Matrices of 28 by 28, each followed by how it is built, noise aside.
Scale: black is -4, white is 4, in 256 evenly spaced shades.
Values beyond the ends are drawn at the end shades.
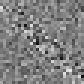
banded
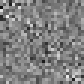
block diagonal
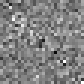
banded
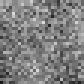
smooth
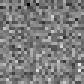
repeating columns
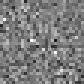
block diagonal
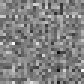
uneven rows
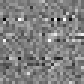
uneven rows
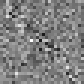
banded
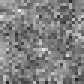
smooth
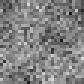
smooth
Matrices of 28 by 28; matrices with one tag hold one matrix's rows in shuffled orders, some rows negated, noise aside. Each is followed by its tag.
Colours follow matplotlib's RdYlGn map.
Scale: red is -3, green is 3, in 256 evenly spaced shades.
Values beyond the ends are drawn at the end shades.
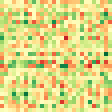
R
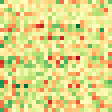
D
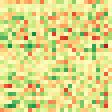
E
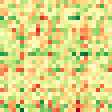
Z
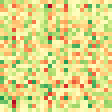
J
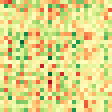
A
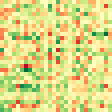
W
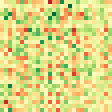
A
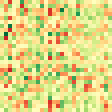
A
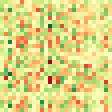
A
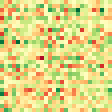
D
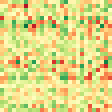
R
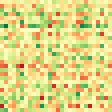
Z
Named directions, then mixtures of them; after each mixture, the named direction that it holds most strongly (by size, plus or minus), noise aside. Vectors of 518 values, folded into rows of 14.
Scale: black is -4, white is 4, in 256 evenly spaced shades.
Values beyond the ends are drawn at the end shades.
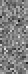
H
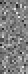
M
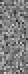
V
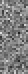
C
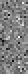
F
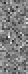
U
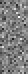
M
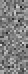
H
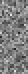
C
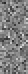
U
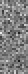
C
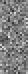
U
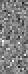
F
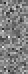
U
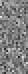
H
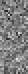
C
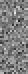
H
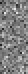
M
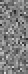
V
